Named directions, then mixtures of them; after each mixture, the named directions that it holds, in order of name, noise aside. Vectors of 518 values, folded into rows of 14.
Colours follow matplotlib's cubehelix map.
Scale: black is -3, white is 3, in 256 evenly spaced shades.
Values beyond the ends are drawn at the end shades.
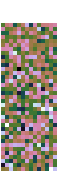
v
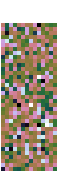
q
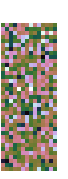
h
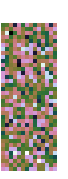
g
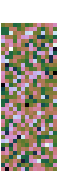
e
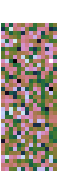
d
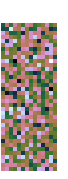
d.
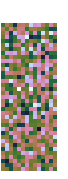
h.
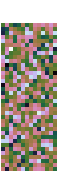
e.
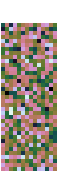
d.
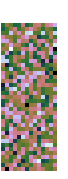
e.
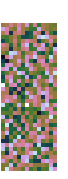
e, v.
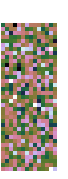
g, h, v.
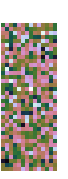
h.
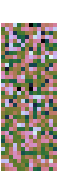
h.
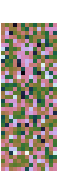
g.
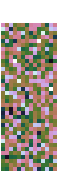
d.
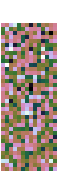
h.
